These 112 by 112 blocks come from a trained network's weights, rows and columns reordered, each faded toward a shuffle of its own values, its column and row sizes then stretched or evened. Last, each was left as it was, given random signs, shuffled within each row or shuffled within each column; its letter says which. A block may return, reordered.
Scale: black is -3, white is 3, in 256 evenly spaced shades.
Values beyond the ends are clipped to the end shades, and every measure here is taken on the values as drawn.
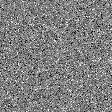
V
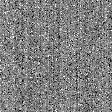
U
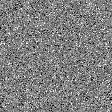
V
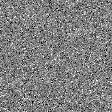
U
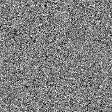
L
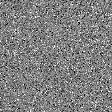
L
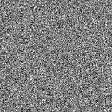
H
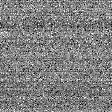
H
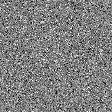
U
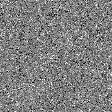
U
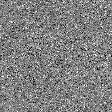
L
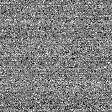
V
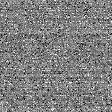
H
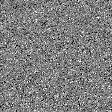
L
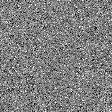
L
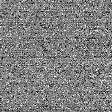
H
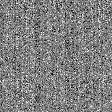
H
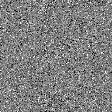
L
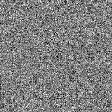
H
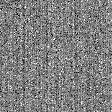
U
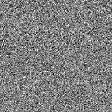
H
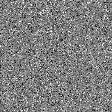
L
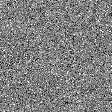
U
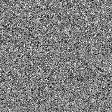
L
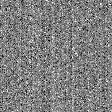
U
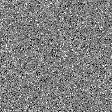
L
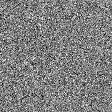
V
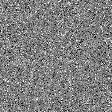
L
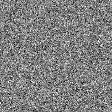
L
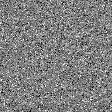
U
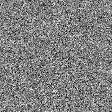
L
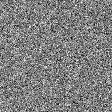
V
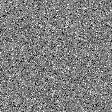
U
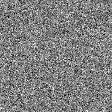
L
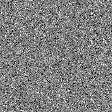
U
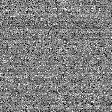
H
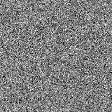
H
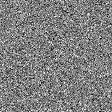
U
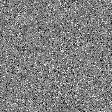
U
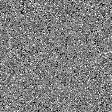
L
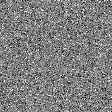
L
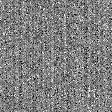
H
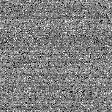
H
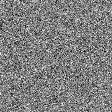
V
